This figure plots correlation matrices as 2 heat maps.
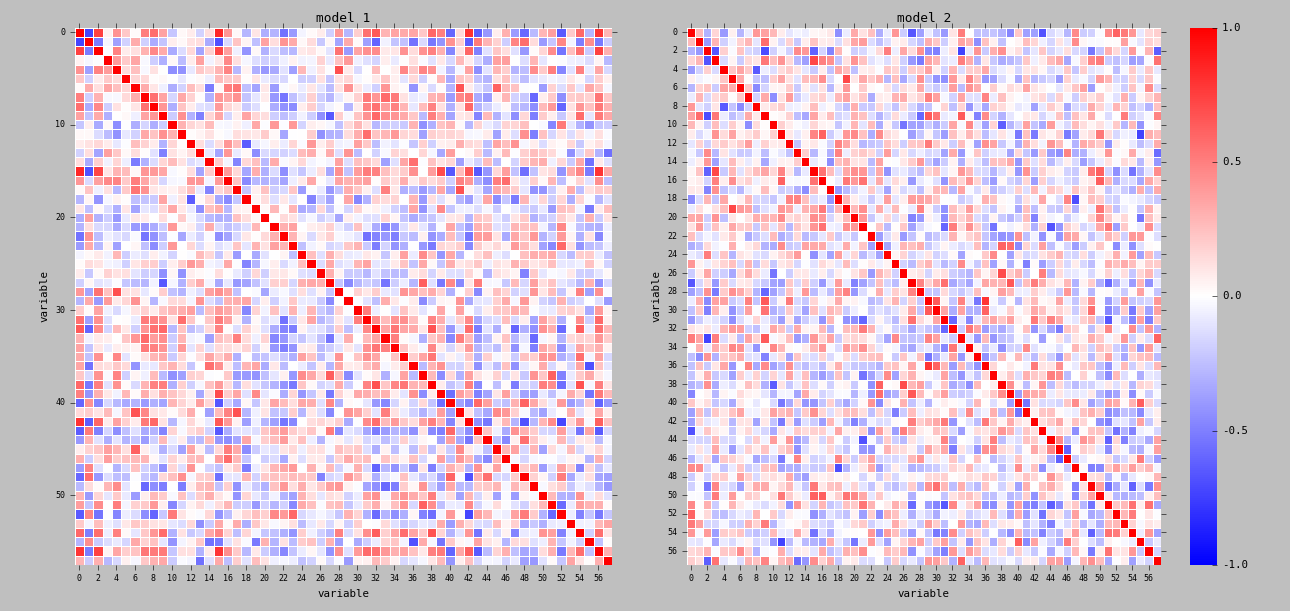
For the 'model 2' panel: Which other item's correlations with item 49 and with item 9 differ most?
47
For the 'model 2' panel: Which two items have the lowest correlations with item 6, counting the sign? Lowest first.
8, 49
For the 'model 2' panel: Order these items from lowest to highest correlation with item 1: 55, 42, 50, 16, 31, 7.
31, 55, 50, 16, 42, 7
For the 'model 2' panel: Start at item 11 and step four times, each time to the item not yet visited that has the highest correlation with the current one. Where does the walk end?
3
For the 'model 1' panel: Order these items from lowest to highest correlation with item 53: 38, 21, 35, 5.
35, 38, 21, 5
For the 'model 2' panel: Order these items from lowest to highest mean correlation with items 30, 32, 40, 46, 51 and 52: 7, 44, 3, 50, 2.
44, 3, 50, 7, 2
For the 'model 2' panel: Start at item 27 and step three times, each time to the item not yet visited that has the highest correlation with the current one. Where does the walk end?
38
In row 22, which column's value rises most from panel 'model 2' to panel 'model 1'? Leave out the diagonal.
43
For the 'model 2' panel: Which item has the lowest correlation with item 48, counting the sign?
14
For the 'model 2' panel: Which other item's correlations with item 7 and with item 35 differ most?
29
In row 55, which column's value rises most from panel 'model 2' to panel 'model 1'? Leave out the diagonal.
20
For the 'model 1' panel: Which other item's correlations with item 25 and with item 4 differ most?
28
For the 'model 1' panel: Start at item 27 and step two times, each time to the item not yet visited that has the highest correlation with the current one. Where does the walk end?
51
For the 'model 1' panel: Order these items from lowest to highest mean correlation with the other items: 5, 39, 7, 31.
5, 39, 7, 31
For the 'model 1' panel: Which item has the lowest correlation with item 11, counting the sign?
49
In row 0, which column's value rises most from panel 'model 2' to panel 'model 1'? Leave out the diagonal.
42
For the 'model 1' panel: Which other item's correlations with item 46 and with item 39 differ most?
13
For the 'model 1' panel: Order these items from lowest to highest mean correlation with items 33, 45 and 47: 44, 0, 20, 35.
44, 35, 0, 20
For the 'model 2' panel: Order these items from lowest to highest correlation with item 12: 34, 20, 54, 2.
2, 54, 34, 20
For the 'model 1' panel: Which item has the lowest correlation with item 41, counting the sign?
27
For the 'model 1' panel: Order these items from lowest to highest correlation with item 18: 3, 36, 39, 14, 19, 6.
6, 39, 3, 19, 14, 36
